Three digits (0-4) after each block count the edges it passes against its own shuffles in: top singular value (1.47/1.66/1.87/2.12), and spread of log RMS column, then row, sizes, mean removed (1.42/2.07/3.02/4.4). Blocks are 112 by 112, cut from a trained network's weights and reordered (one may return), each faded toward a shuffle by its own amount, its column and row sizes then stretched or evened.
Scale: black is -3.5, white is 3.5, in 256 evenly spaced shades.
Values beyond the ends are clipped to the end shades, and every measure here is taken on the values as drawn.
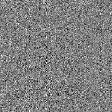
2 2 1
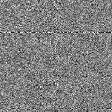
4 1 1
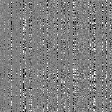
4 4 2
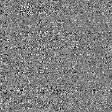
0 2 3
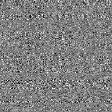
3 1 3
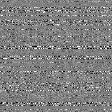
3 0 4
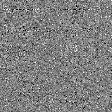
1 1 1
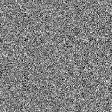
2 1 1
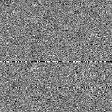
4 1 2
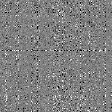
1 3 2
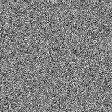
2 0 0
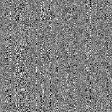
3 3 1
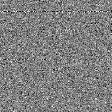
3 1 1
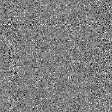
1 3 1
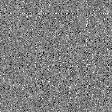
1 2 1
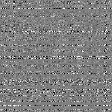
2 2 4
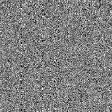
2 2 0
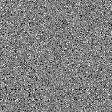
1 1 1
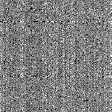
3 1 2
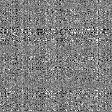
3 1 3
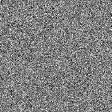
0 1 0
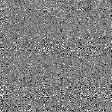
0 3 3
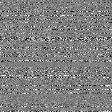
0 0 4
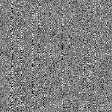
1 3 0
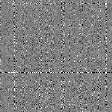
4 3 2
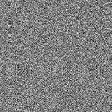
2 1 0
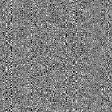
3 3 0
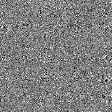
0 2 2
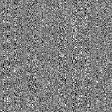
3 3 0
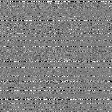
4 1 4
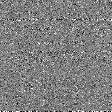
1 1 2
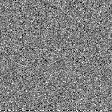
3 1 1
